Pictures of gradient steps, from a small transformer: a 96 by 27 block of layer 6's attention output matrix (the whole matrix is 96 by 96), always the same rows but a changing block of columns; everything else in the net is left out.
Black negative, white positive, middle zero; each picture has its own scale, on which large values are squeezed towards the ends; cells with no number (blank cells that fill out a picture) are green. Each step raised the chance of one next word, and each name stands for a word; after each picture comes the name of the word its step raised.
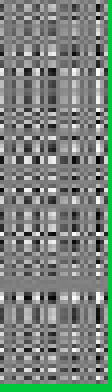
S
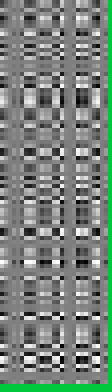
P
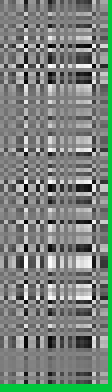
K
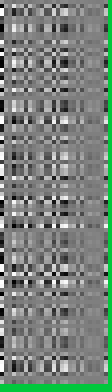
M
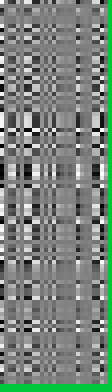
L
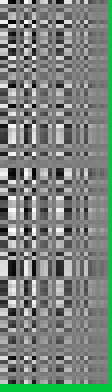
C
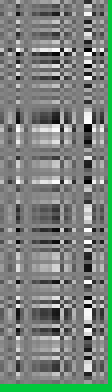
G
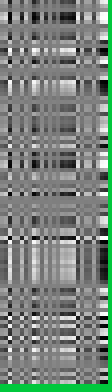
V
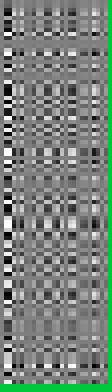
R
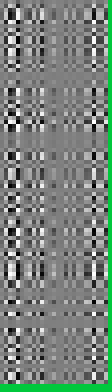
C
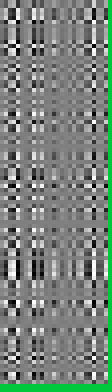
C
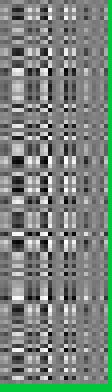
S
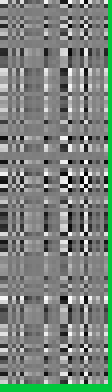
S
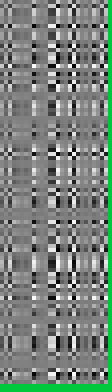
K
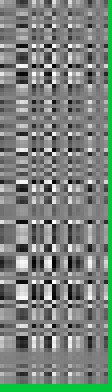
K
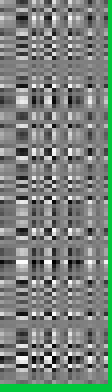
P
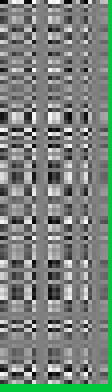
L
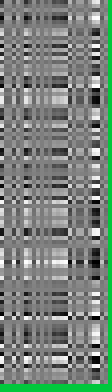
P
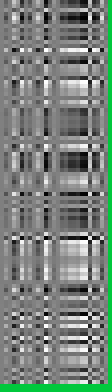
V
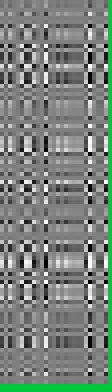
K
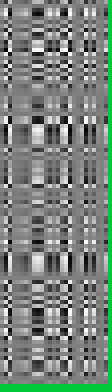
G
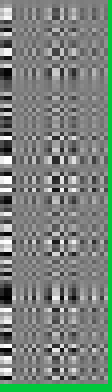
S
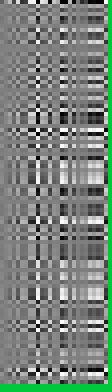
L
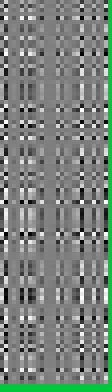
S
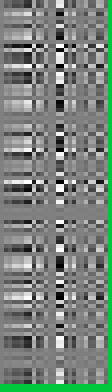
K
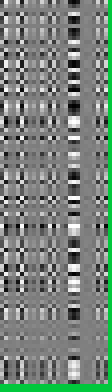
M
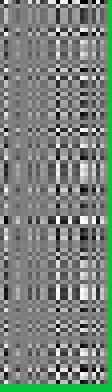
L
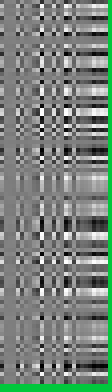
R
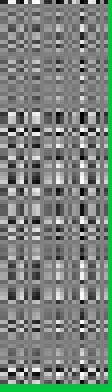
L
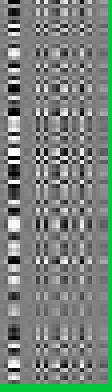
R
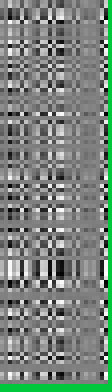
C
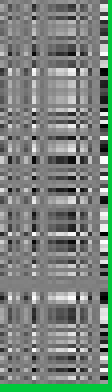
S
